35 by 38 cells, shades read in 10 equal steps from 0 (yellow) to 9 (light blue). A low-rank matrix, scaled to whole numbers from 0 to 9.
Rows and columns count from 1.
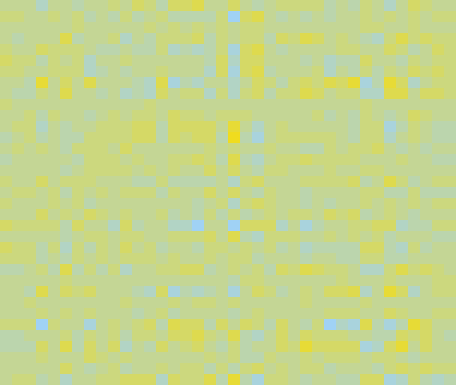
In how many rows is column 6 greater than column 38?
9
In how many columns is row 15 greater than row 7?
15
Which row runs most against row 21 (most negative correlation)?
31
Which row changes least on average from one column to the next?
10
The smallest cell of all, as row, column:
13, 20
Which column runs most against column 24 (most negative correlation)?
7
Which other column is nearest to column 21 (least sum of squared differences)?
19
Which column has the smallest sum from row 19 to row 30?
22
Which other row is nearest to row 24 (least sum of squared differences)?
18
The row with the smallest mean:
32
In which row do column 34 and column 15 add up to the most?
21
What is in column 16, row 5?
6
